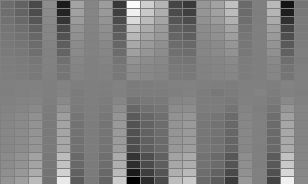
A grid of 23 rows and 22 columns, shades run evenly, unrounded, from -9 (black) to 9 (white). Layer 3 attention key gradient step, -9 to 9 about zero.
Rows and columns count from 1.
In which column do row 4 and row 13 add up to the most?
10
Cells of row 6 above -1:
16
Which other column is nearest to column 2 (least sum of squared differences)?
18
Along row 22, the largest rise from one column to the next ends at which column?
21
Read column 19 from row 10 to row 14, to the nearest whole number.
0 0 0 0 0
